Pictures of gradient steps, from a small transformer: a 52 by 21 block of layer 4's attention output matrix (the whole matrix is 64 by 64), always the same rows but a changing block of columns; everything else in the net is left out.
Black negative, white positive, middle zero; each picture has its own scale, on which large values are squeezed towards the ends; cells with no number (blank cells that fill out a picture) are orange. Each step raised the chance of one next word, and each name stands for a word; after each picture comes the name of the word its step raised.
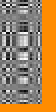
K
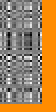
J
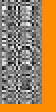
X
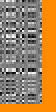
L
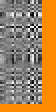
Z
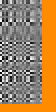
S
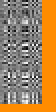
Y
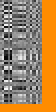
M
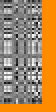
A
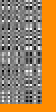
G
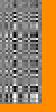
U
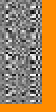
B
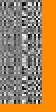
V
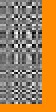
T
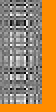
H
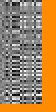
B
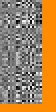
U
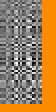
S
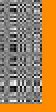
A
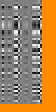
T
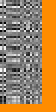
G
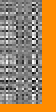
L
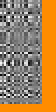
B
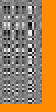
T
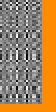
M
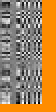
V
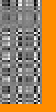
K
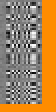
T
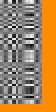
Z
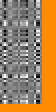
Y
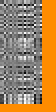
H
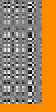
A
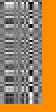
V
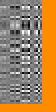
T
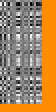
V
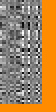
T
